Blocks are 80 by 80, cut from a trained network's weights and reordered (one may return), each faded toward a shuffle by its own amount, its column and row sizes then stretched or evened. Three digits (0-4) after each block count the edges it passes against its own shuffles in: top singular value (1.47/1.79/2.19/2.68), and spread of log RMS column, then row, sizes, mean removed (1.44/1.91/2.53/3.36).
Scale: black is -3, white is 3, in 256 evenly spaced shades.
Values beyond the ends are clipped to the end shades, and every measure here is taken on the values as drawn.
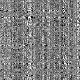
3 3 3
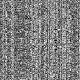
3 1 1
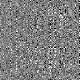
2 3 0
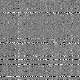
2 0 4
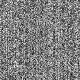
1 1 0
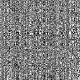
2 3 2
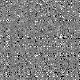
0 3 3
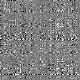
1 3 4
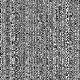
3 3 0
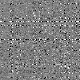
2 3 3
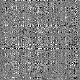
2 3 3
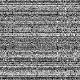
4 1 3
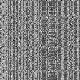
4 0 0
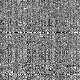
2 0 3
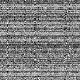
4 1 1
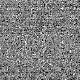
0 2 0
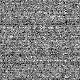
1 1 1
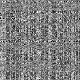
3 0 3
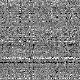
2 2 3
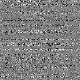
0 2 4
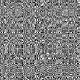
3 1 2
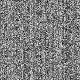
1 2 0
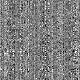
2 3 1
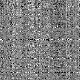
2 2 3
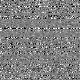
1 0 4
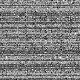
4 0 0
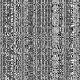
4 3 1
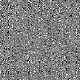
2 2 1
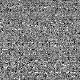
0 1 2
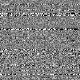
0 1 4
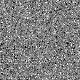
0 0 0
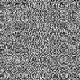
3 0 1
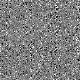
0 3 0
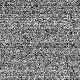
1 0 0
